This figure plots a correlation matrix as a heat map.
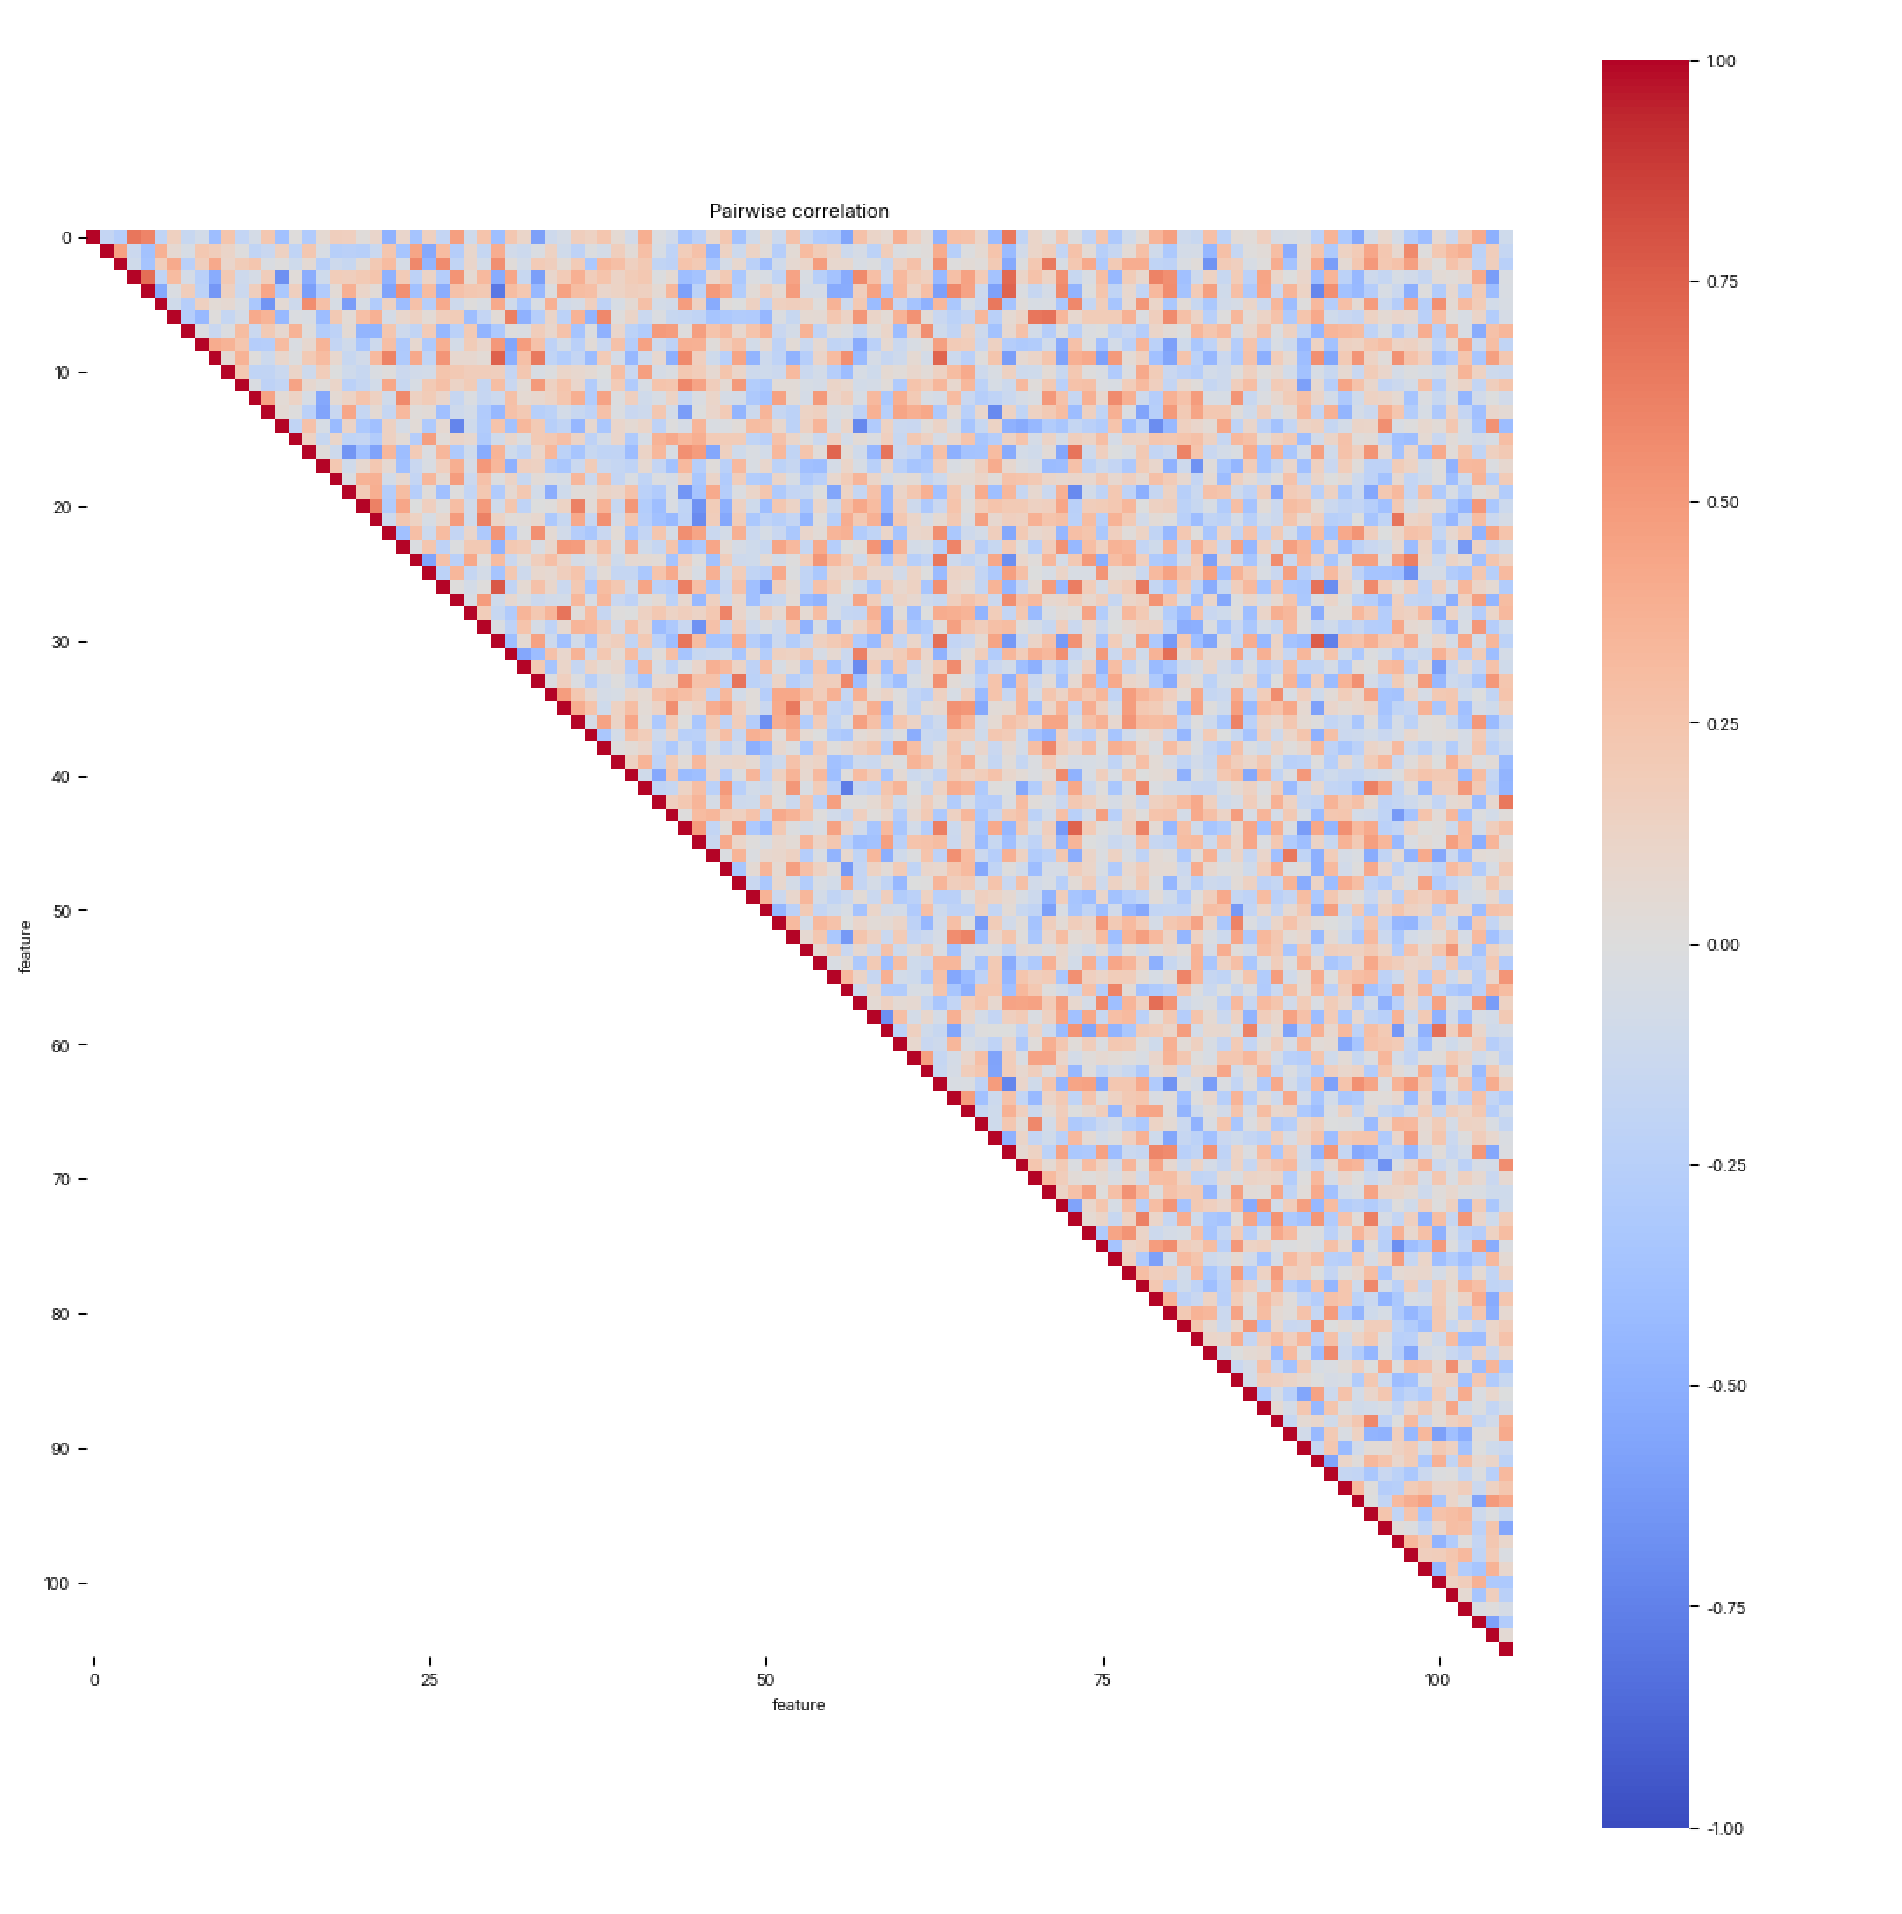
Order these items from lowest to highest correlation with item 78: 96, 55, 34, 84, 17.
84, 96, 55, 17, 34
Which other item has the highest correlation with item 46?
89
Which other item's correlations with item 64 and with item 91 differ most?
4
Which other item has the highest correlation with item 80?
31
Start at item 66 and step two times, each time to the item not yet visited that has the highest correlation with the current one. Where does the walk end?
6
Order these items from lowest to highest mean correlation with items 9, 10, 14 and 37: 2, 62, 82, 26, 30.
82, 62, 2, 26, 30
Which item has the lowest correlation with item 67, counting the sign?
13
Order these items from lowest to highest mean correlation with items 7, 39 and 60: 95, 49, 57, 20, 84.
20, 57, 49, 95, 84
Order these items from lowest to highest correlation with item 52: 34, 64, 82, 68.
82, 68, 34, 64
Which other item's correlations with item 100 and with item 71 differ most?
74
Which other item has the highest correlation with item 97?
21
